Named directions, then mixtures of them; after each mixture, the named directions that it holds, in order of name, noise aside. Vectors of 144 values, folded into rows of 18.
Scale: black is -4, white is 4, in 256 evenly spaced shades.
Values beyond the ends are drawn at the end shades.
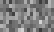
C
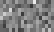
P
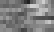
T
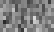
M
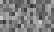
C, M, P.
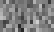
M, P.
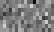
P.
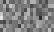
C, M, P.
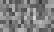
C, M.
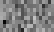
M, P.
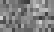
C, P, T.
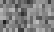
M, P, T.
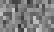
M.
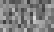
C, M.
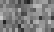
M, P, T.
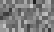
P.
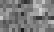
P, T.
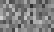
C, M, P.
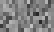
C, M, T.
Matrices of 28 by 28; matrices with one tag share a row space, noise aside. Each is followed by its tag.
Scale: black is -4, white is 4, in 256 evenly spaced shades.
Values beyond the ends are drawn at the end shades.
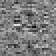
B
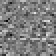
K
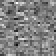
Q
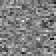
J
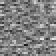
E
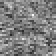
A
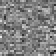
J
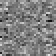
K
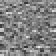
E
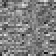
J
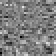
K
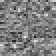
E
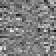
J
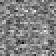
Q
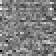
K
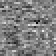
B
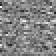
K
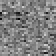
J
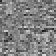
K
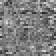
K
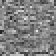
Q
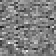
Q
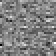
K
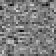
Q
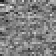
A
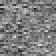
E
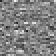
Q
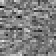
E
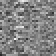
Q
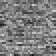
A
